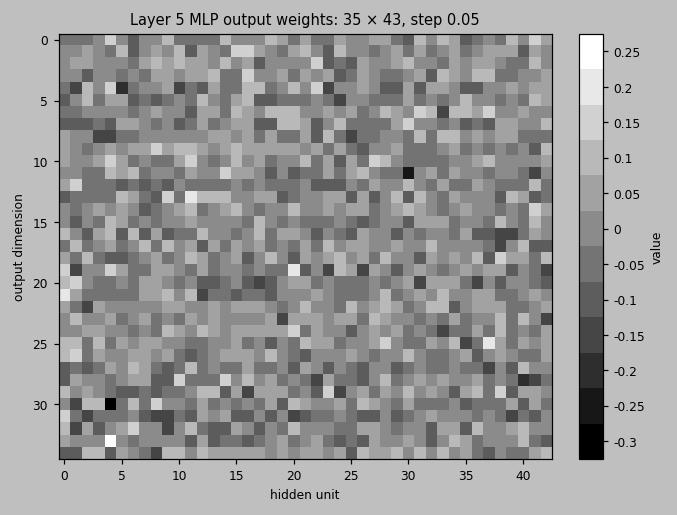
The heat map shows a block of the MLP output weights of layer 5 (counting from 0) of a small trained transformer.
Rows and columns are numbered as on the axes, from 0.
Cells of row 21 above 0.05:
5
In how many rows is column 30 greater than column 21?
12
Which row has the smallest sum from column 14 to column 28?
31
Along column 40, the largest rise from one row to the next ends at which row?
29
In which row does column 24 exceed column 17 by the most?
7
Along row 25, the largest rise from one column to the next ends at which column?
37
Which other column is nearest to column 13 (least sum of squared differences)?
17
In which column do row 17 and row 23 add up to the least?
42
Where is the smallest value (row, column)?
30, 4
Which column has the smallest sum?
25
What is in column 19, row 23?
-0.15
